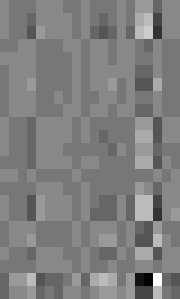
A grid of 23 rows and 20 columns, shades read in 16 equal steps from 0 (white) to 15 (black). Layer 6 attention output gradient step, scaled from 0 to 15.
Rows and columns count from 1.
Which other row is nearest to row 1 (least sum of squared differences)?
15
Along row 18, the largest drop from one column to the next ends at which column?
18
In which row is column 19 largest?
22
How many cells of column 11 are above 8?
2
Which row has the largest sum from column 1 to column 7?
23
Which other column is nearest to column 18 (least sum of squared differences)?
4
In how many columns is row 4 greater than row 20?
9
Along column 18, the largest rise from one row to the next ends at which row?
20
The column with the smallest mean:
16
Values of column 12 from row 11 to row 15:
9 8 8 8 8
